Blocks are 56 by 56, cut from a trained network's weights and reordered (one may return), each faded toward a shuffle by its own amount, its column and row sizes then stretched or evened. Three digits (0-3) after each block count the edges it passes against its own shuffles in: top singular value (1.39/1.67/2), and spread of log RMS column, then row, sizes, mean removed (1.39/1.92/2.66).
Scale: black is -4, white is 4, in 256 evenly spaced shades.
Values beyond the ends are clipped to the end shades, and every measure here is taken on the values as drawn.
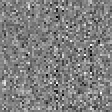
0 2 0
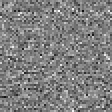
2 0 1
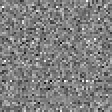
1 0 2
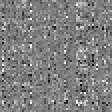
2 3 1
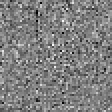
0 2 0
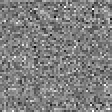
1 0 1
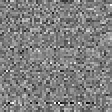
3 0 2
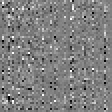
0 3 1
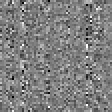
2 3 0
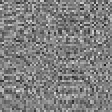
3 1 2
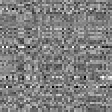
3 0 3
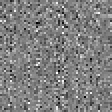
2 3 0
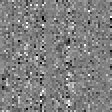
0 3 0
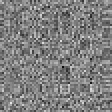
3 2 0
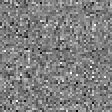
1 2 1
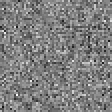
2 1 1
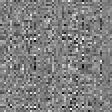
3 3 1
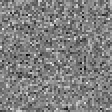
0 0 0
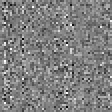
0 2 1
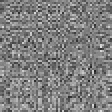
3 1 0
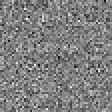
1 1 0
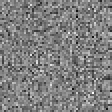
1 1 0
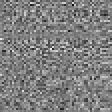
3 0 3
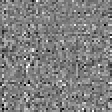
2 2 2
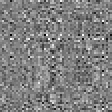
3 2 2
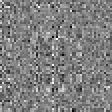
3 2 2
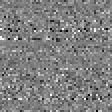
0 0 3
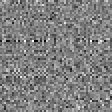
3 0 2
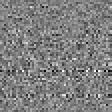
3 0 2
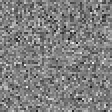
0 0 1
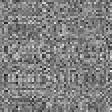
3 2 1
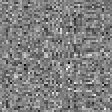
3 2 1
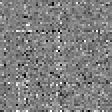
1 2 2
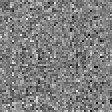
0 2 1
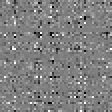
0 2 3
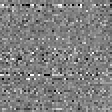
2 0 3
